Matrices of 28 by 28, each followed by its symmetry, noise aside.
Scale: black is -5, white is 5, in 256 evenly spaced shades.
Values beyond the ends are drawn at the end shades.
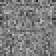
mirrored left to right.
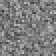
antisymmetric.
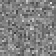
no symmetry.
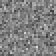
antisymmetric.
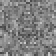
mirrored left to right.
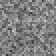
antisymmetric.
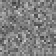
antisymmetric.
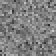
symmetric across the other diagonal.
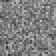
antisymmetric.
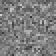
mirrored left to right.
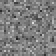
symmetric across the other diagonal.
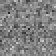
mirrored left to right.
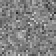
symmetric across the other diagonal.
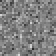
symmetric.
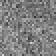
antisymmetric.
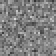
no symmetry.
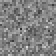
symmetric.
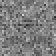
mirrored left to right.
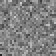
symmetric across the other diagonal.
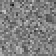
antisymmetric.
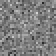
symmetric.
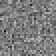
symmetric.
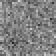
symmetric across the other diagonal.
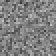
antisymmetric.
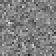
symmetric across the other diagonal.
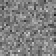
no symmetry.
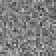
antisymmetric.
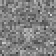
mirrored left to right.
